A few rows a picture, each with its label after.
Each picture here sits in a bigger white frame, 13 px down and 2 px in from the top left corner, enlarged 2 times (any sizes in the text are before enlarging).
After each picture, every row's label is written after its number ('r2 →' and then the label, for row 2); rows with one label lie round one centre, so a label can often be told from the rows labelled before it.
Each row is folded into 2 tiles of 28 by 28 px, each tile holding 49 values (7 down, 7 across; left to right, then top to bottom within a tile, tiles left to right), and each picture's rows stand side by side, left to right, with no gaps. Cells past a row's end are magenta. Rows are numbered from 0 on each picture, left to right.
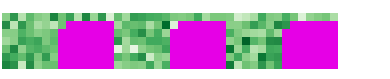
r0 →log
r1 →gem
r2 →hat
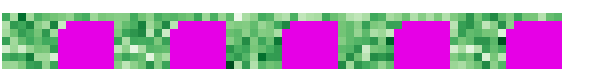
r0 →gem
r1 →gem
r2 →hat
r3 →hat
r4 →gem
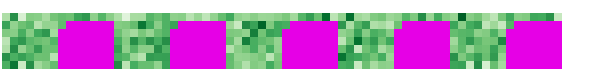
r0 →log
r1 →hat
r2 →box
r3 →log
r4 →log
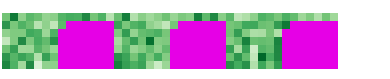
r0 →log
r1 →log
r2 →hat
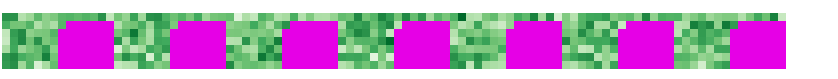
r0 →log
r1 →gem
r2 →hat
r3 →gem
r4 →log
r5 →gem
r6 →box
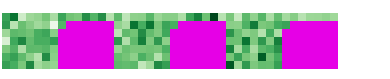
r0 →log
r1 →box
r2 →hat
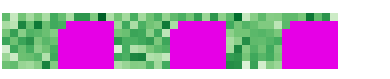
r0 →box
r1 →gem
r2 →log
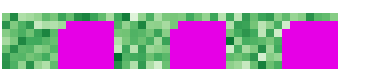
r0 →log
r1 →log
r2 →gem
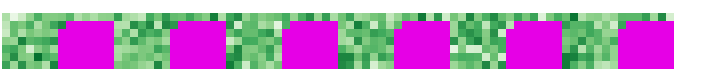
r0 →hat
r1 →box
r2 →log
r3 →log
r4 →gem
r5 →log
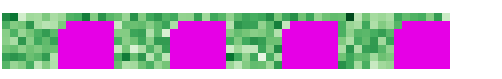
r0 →log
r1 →gem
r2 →gem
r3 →log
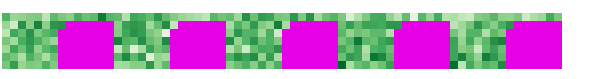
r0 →box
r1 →gem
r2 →gem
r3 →hat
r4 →hat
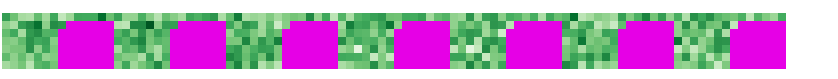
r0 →box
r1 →box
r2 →log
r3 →gem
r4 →gem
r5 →log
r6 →gem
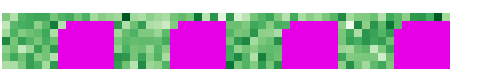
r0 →gem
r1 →log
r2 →hat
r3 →box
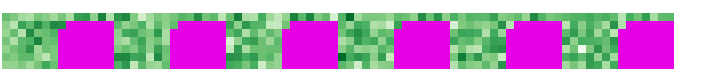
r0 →box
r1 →log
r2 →log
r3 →log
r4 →gem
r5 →gem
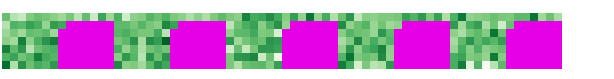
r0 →hat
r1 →hat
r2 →gem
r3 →log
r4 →log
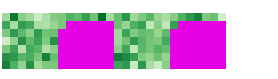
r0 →log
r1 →log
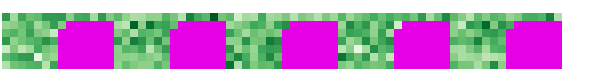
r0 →gem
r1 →box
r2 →hat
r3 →gem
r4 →box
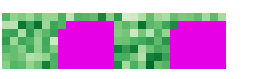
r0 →box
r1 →hat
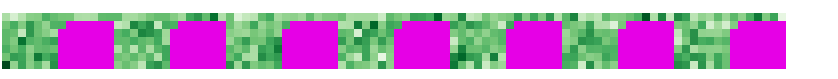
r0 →hat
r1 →box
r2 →hat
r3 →box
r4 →log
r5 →log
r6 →log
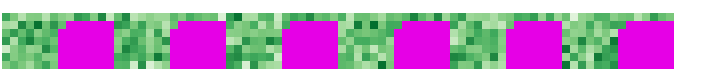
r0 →box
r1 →log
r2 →log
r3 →box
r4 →log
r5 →hat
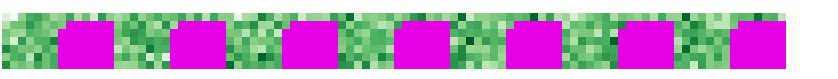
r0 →hat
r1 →gem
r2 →hat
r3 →log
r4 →log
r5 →hat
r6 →log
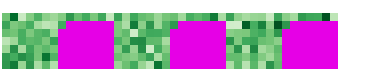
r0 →log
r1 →box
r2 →box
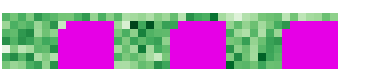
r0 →gem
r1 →box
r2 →hat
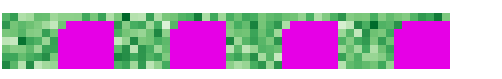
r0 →log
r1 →log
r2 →gem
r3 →box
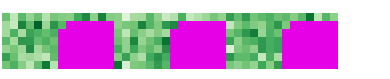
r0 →box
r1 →hat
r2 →gem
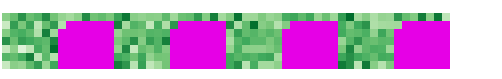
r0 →gem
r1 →log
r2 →log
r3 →log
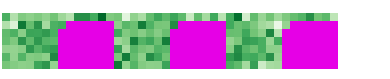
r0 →box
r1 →hat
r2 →log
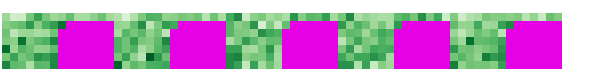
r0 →hat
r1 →hat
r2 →log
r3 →log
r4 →hat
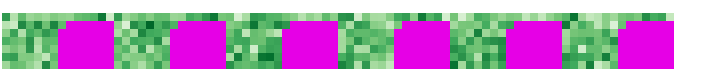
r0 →box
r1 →box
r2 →hat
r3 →log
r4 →hat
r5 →log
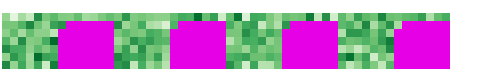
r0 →hat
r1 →log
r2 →log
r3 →gem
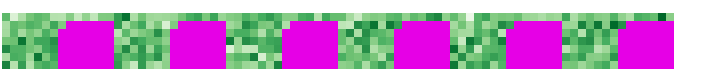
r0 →hat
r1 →log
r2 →gem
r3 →box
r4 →hat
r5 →box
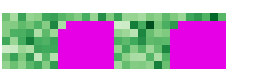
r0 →gem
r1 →box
